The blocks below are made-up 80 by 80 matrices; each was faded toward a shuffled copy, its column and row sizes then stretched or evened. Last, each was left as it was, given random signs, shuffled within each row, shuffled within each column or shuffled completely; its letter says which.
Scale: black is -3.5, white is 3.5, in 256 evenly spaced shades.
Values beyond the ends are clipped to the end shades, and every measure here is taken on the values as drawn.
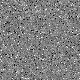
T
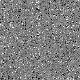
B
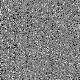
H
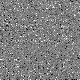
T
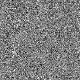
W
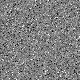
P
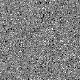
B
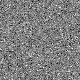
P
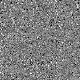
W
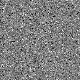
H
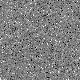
P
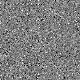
W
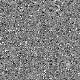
B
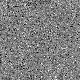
P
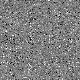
W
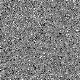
W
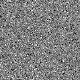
W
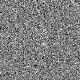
W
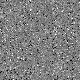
H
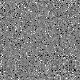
B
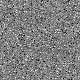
P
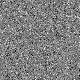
P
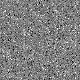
H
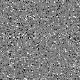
B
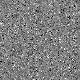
H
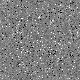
H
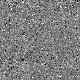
W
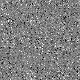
W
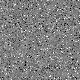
T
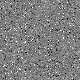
H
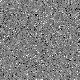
B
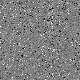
H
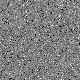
P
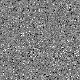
B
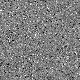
P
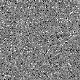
B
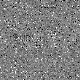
B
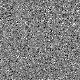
W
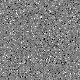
T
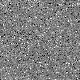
T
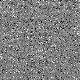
W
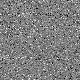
T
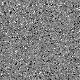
T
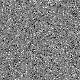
H
